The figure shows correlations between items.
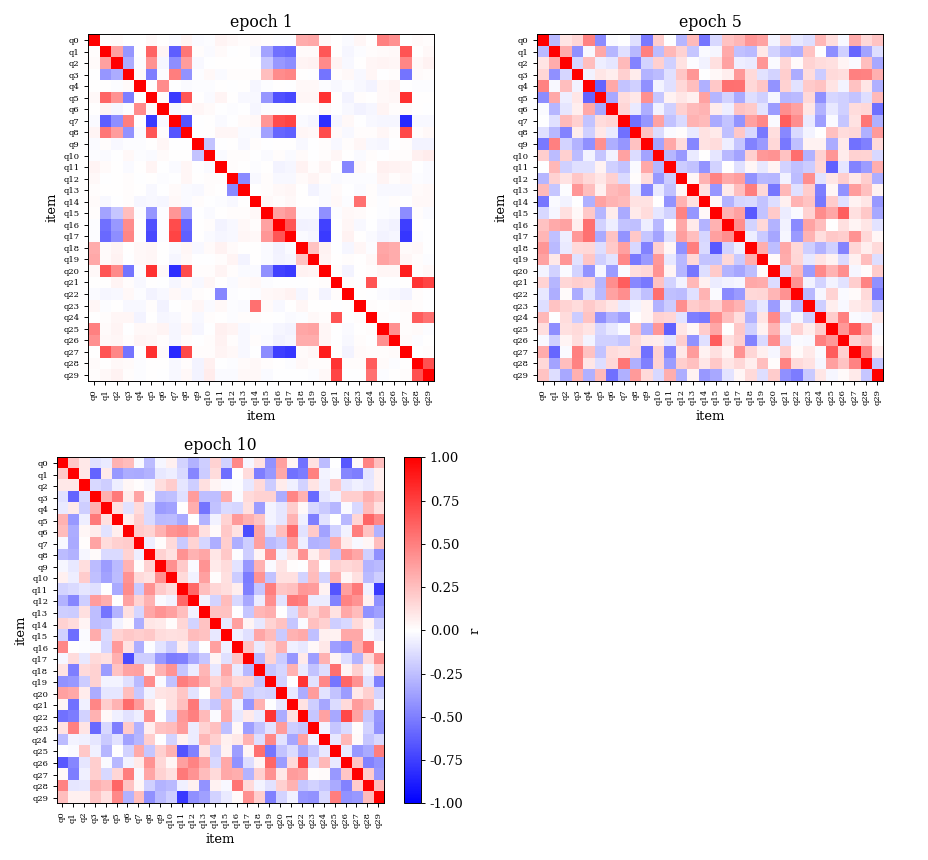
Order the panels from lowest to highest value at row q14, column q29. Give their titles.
epoch 5, epoch 10, epoch 1
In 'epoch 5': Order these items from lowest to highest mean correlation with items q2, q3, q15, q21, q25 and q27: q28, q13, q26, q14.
q14, q13, q26, q28
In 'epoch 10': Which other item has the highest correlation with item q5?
q28
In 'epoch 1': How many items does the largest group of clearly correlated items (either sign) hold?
11
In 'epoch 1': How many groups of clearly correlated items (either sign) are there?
8
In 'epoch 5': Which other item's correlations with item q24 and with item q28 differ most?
q7
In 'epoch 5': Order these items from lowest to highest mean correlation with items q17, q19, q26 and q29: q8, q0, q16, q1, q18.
q1, q18, q8, q16, q0
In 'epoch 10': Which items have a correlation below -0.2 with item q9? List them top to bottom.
q3, q4, q5, q17, q28, q29
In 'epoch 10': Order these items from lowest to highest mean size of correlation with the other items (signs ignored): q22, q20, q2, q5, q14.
q2, q14, q20, q5, q22
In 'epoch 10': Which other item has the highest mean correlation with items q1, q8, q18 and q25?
q10
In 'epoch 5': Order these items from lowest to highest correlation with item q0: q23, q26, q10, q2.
q23, q26, q2, q10
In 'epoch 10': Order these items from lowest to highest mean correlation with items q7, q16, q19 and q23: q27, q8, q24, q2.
q2, q24, q8, q27
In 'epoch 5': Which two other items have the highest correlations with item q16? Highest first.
q4, q17
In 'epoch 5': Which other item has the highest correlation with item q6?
q21
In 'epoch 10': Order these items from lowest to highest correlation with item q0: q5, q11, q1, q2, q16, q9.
q11, q9, q2, q1, q5, q16
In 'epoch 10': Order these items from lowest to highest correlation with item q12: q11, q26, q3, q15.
q15, q3, q26, q11
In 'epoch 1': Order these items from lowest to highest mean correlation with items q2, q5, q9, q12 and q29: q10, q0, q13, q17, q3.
q17, q3, q13, q10, q0
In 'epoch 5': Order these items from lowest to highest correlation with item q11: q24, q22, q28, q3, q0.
q28, q22, q3, q0, q24
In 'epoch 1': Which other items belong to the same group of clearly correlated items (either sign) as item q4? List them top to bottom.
q6
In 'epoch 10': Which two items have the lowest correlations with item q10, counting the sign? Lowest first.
q17, q4
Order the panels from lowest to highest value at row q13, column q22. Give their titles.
epoch 5, epoch 1, epoch 10
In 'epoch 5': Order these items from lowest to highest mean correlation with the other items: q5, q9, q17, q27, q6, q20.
q9, q5, q20, q6, q17, q27
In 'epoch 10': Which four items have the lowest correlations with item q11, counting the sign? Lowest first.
q29, q25, q17, q5
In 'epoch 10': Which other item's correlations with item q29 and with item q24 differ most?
q19
